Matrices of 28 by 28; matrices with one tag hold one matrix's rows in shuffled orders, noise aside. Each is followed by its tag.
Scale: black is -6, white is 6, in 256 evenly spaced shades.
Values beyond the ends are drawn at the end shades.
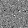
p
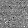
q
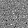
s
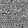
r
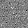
s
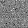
s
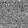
r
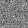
s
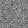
p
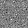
s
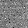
q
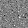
p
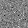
p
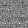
r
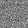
s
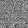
s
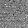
q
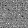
r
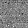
r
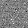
s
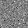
p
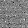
q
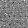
q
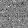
r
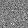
s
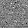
s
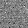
q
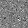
p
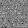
r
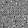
s
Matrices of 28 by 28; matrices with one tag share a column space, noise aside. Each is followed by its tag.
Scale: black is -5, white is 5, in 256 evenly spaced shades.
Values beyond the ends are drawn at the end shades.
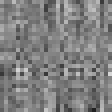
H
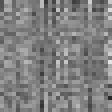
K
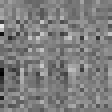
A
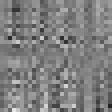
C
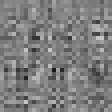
A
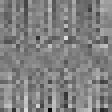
C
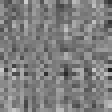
H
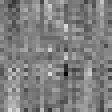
H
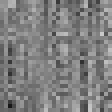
K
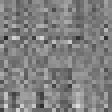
C
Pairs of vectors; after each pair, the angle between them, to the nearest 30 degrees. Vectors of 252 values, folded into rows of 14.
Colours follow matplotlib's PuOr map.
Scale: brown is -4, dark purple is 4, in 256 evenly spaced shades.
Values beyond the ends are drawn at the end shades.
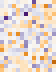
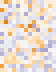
90 degrees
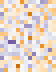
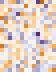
120 degrees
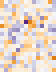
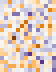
120 degrees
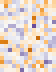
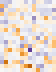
120 degrees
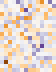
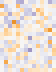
60 degrees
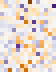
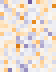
150 degrees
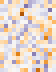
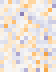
150 degrees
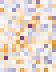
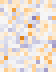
150 degrees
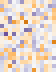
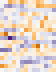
120 degrees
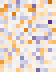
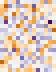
30 degrees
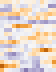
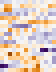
150 degrees
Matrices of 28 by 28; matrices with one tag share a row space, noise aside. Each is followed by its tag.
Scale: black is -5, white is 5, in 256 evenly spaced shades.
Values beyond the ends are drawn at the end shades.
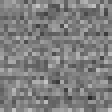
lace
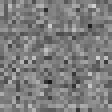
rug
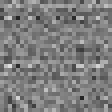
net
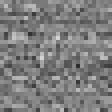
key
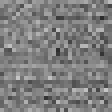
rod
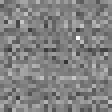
net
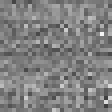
lace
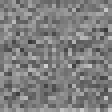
net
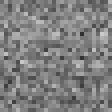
net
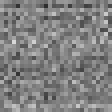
net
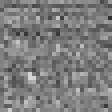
key
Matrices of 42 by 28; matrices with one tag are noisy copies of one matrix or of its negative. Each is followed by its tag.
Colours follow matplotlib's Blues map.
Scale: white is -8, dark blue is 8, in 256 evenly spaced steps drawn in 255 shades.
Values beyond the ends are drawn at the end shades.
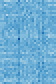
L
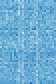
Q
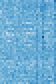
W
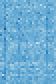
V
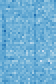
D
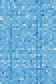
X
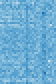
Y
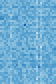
X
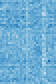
Y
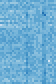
Y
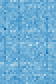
V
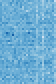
W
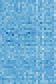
W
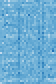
L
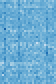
V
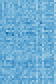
W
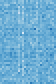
Q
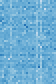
X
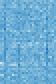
V
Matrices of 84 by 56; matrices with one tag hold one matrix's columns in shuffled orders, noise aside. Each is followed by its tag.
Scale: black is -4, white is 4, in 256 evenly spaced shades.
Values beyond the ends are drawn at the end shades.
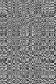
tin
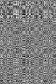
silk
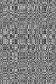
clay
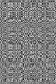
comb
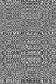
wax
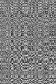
tin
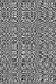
comb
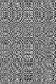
comb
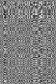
silk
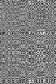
wax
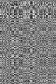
silk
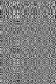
silk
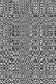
tin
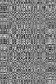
clay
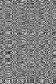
wax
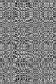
comb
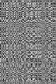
comb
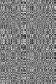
clay
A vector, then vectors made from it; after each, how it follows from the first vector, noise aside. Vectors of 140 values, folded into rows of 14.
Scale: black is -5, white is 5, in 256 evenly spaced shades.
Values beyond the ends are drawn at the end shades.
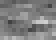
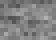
reversed, negated, shrunk.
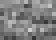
negated.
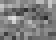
reversed.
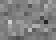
negated, partly zeroed.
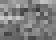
reversed.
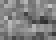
negated.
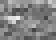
reversed.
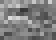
reversed.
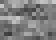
reversed.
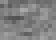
reversed, negated, shrunk.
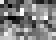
reversed, negated, scaled up.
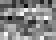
reversed, negated, scaled up.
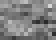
negated.
